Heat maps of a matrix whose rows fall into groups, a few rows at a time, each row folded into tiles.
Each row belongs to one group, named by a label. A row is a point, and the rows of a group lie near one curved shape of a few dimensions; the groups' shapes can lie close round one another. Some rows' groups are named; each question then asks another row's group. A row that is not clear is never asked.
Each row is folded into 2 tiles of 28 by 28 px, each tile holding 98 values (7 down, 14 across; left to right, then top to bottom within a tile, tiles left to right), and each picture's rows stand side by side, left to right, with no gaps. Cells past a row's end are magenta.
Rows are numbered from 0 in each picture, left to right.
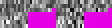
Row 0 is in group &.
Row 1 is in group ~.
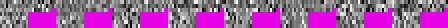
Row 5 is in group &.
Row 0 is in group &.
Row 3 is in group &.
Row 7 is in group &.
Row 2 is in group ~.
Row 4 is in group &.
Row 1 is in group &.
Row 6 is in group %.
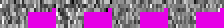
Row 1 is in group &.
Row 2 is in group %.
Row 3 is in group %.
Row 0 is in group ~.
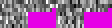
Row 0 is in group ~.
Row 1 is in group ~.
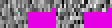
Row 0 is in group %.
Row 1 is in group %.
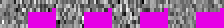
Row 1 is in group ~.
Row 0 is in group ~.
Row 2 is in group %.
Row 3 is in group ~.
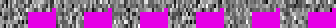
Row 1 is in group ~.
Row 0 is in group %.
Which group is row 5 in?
&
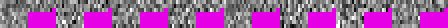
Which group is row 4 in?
&
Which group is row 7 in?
~
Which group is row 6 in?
&
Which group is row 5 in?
~
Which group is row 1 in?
&
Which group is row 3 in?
~
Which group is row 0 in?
&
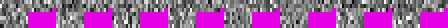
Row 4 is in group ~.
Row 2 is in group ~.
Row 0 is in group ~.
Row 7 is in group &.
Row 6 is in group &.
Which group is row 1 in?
&
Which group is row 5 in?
&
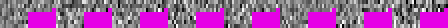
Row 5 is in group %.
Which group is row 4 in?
~
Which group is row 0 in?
%
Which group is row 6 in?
&
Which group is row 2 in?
&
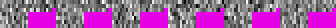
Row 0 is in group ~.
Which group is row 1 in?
~
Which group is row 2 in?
%
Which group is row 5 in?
~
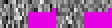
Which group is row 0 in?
%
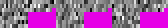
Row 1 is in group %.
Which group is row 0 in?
%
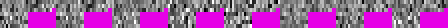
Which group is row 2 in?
&
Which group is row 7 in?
&
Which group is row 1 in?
%
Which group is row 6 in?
%
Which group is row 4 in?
%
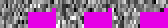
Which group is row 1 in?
&
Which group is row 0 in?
%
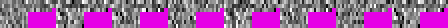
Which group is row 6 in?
%
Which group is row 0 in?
~
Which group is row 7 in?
&
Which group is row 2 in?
~
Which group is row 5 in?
~
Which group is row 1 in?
&
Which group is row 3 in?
%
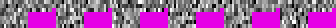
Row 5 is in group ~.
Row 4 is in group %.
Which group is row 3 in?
%
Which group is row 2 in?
&
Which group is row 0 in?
~
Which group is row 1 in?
%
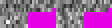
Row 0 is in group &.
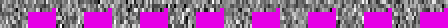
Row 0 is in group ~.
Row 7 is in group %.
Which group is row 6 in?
~
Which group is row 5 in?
&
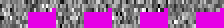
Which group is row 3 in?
&
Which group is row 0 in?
%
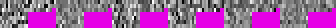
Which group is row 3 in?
~
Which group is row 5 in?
~
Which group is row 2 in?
%
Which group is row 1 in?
&
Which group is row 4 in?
&
